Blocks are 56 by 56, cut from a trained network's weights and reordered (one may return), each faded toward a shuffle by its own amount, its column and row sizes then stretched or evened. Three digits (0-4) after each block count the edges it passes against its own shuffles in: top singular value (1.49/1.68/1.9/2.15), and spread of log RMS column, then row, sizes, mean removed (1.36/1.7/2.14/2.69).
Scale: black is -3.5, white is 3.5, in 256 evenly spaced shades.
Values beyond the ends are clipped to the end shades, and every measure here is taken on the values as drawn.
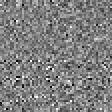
3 1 3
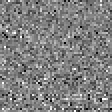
1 0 2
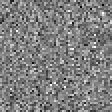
1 1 0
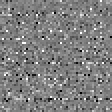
0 1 3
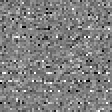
0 1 3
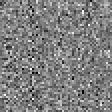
2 2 0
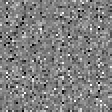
1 3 0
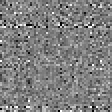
2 2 3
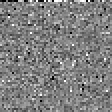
2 0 2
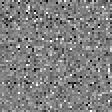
0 2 2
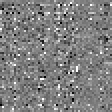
0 3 2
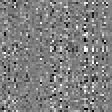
3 4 0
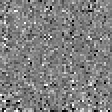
0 3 2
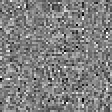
1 3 0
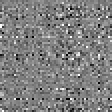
1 3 4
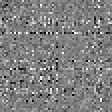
3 3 3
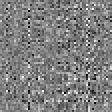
4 4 2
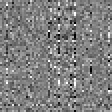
3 4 0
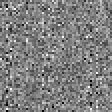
0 3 0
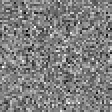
0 0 1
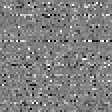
1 0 4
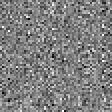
3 3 0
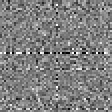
4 0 3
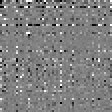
2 3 4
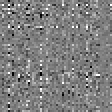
1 4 3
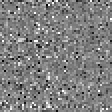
1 2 1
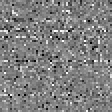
2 0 2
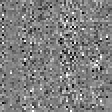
2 4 0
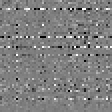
3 2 4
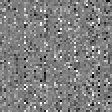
1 4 0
